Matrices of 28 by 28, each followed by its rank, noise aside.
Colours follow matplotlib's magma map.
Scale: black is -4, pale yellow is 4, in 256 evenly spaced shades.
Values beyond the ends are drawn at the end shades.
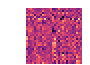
five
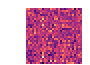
six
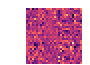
seven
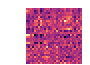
four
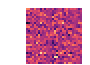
five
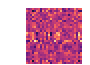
four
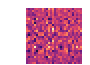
four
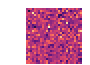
six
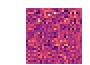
four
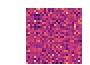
five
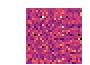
six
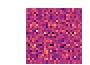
five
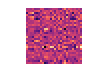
four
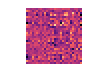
four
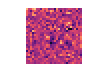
six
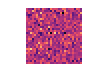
seven
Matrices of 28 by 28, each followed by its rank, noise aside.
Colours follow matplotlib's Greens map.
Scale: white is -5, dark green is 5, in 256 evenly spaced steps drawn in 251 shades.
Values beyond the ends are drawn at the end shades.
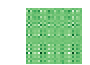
one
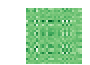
two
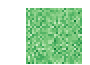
six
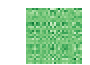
two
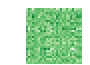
four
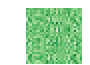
three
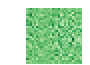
four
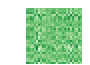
two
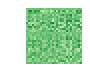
four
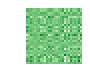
two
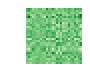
three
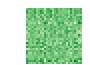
four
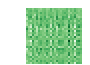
two
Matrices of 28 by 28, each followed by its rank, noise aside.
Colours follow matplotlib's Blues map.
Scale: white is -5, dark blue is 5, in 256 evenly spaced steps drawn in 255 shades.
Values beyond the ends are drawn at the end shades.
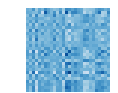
two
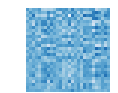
three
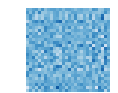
five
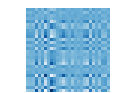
one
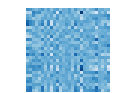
two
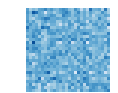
five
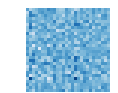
five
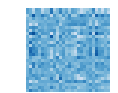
three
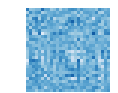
three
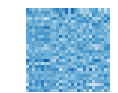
four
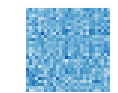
five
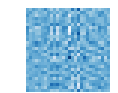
three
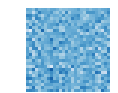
five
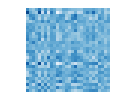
two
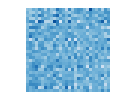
four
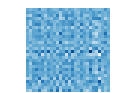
three
